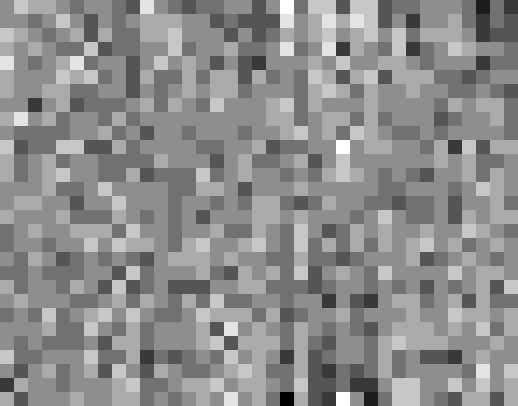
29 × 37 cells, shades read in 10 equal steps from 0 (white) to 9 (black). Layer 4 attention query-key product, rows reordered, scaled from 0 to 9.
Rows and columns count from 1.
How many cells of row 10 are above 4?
13
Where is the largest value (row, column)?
29, 21
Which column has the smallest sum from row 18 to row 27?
35
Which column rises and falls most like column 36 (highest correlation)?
20
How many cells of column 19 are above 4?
7
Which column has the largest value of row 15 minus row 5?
6
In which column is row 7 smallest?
24
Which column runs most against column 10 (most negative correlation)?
1
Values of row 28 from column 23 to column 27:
6 6 5 7 7
